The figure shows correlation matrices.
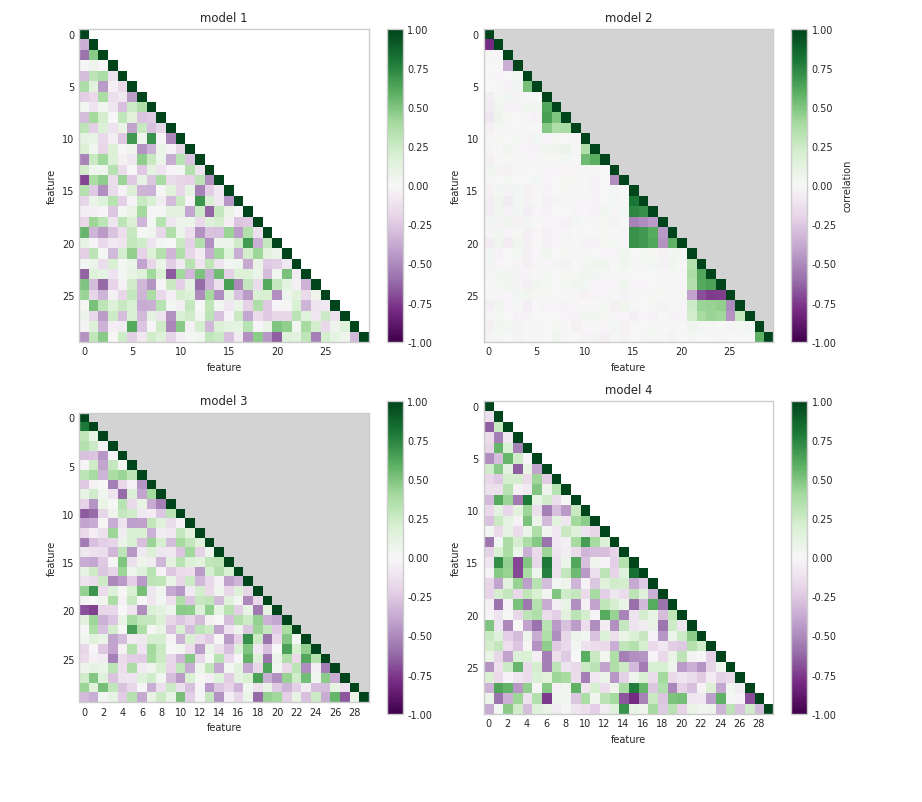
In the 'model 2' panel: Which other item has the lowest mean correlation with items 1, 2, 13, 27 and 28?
0
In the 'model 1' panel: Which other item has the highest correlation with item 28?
5
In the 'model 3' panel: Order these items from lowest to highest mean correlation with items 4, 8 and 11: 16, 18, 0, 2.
0, 2, 18, 16
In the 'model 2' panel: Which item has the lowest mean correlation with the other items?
25
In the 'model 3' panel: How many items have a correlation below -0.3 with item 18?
4
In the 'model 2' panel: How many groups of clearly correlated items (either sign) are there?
9
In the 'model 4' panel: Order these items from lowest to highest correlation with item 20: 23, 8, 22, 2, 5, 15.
23, 15, 2, 8, 22, 5
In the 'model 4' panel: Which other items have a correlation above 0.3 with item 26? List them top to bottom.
7, 8, 18
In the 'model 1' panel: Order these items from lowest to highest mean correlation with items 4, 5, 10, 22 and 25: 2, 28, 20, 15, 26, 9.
9, 2, 20, 15, 26, 28
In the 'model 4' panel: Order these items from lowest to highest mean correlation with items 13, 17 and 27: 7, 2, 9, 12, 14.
7, 12, 14, 9, 2
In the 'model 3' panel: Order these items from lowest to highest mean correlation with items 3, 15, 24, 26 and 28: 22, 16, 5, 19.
16, 22, 5, 19
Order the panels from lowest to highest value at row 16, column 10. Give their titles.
model 4, model 3, model 2, model 1
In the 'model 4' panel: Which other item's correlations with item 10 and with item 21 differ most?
13
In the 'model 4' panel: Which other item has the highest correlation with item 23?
6
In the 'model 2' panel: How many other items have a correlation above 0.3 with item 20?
4
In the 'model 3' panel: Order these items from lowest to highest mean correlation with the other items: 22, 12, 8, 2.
2, 12, 8, 22
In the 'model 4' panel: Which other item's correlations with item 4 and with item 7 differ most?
9
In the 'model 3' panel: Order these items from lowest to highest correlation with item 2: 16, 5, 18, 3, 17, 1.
5, 16, 18, 3, 1, 17
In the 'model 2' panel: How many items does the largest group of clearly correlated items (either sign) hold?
7
